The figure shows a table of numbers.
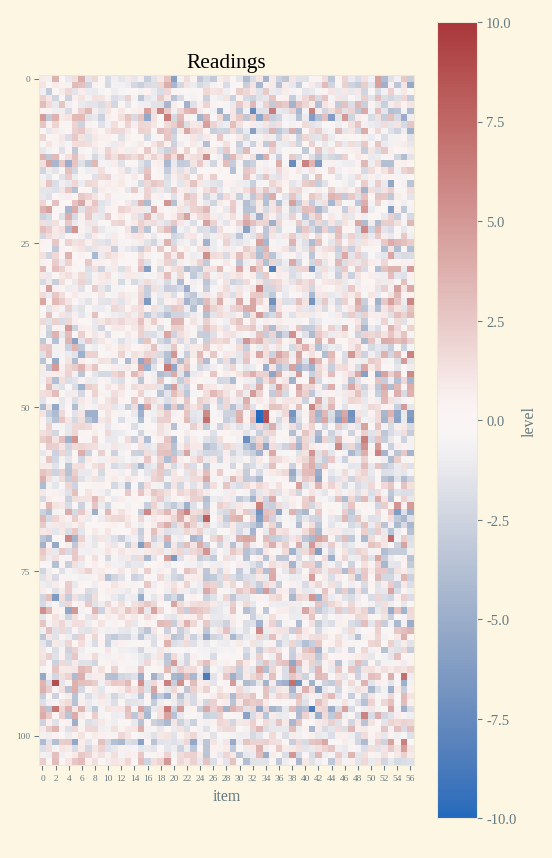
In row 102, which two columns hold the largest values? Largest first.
55, 33
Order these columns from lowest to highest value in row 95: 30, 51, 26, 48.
48, 51, 30, 26
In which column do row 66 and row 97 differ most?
16
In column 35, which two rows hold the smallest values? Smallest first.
29, 34
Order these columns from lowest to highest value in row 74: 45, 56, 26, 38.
38, 56, 45, 26
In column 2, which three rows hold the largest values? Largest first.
92, 96, 44
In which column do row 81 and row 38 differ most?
4
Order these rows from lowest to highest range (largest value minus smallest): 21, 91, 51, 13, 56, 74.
74, 21, 56, 13, 91, 51
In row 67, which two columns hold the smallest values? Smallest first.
33, 55
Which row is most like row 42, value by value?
47
